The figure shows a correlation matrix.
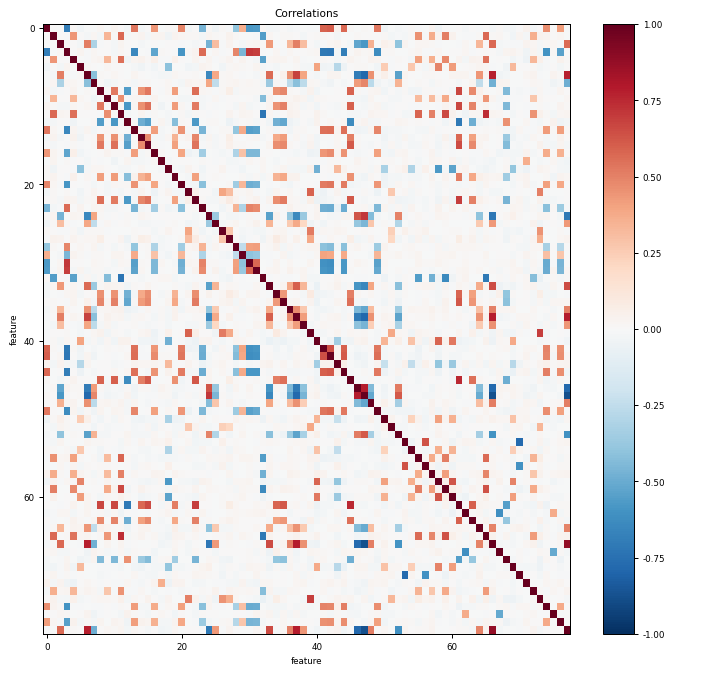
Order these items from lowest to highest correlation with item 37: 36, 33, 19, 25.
19, 25, 36, 33
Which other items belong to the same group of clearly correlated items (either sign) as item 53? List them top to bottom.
56, 70
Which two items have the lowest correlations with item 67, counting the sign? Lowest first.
62, 75
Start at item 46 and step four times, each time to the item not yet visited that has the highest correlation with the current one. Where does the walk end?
7
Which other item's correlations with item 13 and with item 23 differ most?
3
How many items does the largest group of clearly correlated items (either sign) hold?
16
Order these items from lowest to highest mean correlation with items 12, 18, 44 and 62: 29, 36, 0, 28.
28, 36, 29, 0
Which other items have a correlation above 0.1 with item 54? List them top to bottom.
5, 40, 50, 58, 60, 69
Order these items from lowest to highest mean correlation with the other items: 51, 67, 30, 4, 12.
12, 30, 67, 51, 4
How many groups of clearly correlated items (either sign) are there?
9
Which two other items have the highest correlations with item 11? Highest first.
65, 59
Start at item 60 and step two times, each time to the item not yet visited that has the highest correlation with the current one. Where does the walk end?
40
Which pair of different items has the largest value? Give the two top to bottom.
66, 77
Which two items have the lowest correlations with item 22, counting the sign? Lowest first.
12, 68
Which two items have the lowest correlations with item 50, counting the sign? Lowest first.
18, 43
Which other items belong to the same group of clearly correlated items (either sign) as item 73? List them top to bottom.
21, 26, 27, 39, 51
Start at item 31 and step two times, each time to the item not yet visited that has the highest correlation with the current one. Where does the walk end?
30
